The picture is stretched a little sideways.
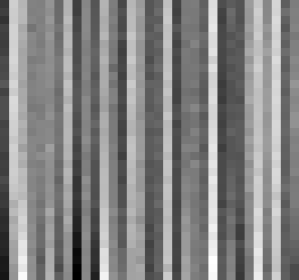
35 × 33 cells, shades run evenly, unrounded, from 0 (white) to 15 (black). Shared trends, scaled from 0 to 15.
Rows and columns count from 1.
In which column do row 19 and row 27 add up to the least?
24
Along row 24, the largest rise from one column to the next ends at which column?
25
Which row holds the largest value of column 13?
9
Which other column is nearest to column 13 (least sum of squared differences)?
4
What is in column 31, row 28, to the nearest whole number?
3
